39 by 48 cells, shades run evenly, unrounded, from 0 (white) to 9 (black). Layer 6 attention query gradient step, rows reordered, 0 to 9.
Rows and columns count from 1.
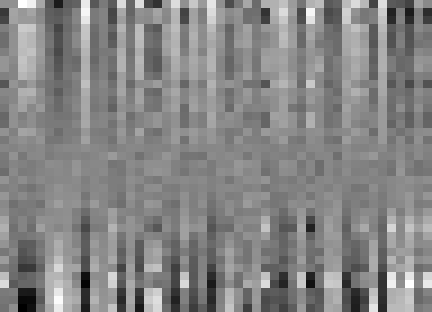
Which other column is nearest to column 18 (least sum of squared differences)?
17
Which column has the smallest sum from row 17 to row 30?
46
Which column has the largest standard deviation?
10
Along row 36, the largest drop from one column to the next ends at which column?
44
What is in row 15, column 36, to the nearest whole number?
4
